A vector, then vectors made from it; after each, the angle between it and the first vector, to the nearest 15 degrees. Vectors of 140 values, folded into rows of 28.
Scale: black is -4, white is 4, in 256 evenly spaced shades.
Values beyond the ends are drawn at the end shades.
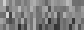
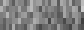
60 degrees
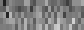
150 degrees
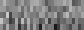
30 degrees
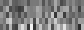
120 degrees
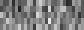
135 degrees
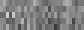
30 degrees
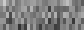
30 degrees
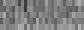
105 degrees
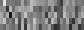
45 degrees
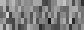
45 degrees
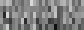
45 degrees
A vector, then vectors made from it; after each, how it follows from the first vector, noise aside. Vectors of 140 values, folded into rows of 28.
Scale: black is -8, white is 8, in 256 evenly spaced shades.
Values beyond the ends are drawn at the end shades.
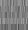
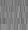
negated, shrunk.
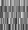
reversed, negated, scaled up.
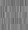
wrapped around, shrunk.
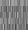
reversed, negated.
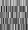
reversed, negated, scaled up.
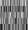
reversed, negated, scaled up.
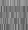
reversed, negated.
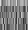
reversed, negated, scaled up.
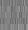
negated, shrunk.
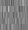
wrapped around, negated, partly zeroed.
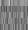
reversed, negated.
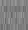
reversed, negated, shrunk.
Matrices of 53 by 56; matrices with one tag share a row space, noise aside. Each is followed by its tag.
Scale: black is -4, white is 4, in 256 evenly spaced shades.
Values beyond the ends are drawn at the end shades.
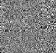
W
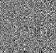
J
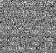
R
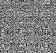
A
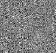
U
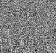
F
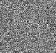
F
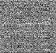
A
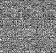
R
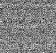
R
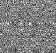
R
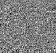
F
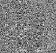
U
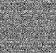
A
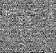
R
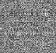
A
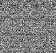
R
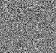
U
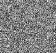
F
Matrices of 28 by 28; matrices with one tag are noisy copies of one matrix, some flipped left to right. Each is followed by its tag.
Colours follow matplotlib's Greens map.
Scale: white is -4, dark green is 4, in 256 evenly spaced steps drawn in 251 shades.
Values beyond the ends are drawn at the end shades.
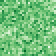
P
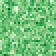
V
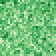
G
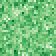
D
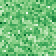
P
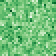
G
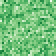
V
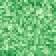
D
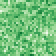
P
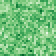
P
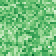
P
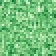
V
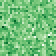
V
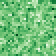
G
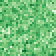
P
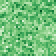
P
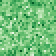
D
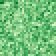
G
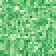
V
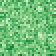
V
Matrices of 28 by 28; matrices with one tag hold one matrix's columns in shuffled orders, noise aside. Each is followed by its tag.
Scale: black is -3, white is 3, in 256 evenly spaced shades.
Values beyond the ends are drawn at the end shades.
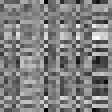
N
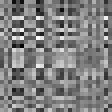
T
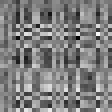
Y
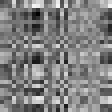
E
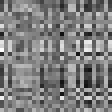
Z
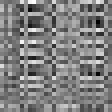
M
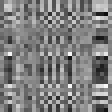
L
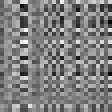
M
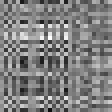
N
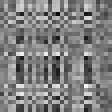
L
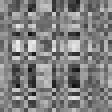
Z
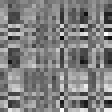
Y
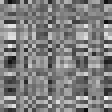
N
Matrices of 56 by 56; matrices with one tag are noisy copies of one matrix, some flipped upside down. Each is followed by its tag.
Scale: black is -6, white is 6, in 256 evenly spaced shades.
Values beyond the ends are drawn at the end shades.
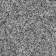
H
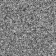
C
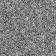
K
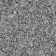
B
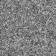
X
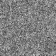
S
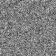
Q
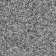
C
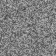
C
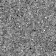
S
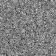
K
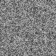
X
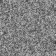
S
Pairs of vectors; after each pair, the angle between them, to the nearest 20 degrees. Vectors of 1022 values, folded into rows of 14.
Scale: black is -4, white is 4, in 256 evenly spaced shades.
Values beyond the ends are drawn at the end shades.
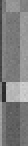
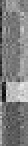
20 degrees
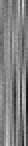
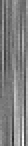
120 degrees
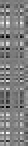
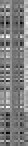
140 degrees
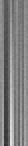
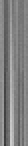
20 degrees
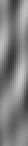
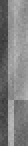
100 degrees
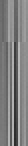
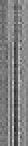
20 degrees
